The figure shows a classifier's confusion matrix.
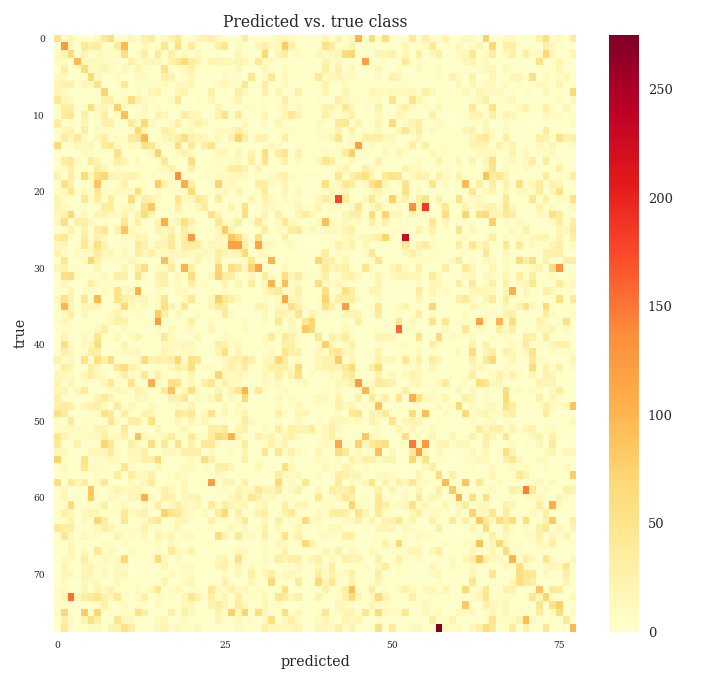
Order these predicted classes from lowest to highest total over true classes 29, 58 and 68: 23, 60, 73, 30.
30, 60, 73, 23
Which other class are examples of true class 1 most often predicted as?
10
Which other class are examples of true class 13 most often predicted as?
27
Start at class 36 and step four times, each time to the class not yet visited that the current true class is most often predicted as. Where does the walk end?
16
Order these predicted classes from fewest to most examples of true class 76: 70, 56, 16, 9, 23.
23, 16, 56, 9, 70
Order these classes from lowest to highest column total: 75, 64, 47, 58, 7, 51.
58, 51, 47, 75, 7, 64
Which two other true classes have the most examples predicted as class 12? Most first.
33, 52
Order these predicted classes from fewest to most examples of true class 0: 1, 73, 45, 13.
1, 13, 73, 45
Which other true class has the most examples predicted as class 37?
38
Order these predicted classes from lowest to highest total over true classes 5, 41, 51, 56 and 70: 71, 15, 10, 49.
49, 15, 10, 71
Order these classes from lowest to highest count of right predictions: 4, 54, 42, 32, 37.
37, 4, 42, 32, 54
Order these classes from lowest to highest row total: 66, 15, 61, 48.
66, 15, 48, 61
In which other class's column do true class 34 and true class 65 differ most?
6
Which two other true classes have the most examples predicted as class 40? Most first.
24, 34
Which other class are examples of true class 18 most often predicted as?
64
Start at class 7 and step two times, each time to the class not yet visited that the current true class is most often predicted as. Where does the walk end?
57
